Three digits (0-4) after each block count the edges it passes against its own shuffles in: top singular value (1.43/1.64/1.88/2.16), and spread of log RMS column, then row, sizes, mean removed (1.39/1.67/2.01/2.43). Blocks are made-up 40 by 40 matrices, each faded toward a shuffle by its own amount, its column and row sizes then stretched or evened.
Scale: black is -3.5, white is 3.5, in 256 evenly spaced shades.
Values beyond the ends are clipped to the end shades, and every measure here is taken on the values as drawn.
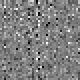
2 3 0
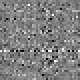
3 1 3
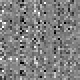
1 4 1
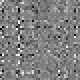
3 4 3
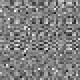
4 0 2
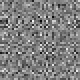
4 2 3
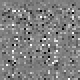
0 2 3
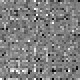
3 1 3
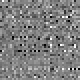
2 1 4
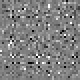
3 1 2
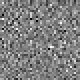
3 2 0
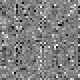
3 2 0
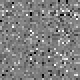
2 2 1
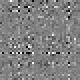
3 3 3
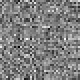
3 1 2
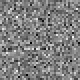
2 0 0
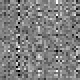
4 4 1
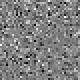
2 2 0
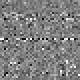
2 0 3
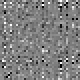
3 4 1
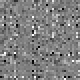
0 3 3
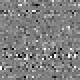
1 0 4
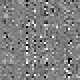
2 4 0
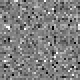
1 0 1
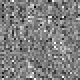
2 2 1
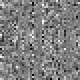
1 4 0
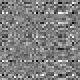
4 2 4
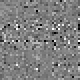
1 2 3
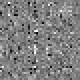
1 3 1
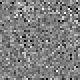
1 1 2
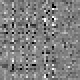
3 4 1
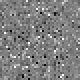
0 2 1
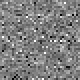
2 0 1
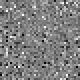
0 3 2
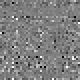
0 1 4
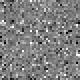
0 3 2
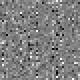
0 3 0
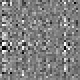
4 4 3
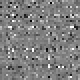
0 1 4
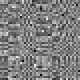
4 0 1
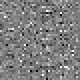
2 2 1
